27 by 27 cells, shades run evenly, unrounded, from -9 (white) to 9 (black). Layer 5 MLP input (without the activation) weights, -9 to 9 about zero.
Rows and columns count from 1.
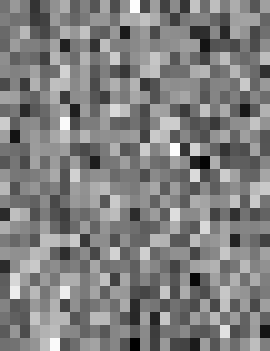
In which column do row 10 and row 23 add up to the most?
15
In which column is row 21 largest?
1
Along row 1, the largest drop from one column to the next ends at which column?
20
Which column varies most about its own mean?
7
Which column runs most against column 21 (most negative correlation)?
19
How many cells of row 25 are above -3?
20
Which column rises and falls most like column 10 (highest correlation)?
26
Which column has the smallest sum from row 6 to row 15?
6
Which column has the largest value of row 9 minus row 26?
8
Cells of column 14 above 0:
18
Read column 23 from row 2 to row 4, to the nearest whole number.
4 6 3
